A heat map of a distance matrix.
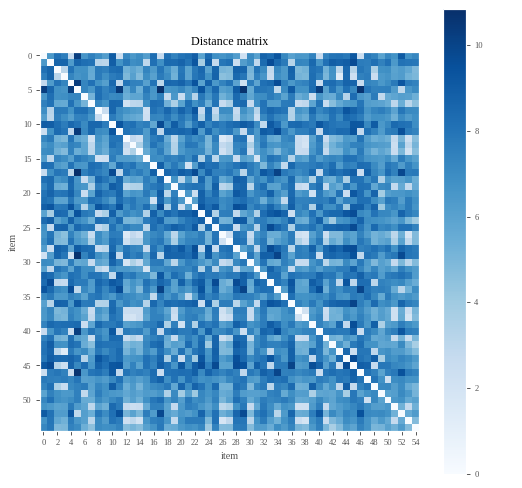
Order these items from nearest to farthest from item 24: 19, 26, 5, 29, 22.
26, 19, 5, 22, 29
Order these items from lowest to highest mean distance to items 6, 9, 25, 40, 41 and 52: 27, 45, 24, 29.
27, 29, 24, 45
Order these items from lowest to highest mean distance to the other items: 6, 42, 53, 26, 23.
26, 53, 6, 42, 23
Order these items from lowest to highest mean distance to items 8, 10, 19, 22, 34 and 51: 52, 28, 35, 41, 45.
41, 52, 35, 28, 45
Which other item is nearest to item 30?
12
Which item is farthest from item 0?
5
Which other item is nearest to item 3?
43
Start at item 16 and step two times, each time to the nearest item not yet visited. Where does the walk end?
35
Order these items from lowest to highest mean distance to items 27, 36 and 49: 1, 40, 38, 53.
38, 53, 1, 40
